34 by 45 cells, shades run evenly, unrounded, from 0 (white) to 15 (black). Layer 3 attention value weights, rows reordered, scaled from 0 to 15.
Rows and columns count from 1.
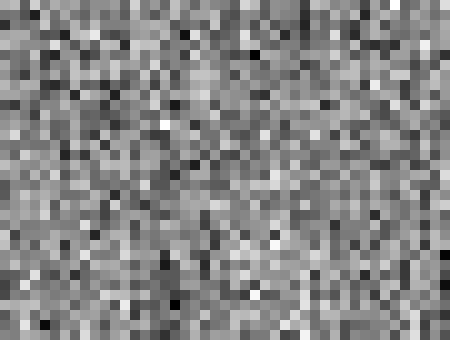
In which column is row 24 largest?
10
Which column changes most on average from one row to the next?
12
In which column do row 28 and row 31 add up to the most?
18
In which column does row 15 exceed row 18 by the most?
28
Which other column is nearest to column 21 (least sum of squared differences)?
35
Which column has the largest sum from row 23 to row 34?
45
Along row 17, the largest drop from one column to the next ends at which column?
21
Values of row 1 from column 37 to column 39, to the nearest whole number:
11 5 9
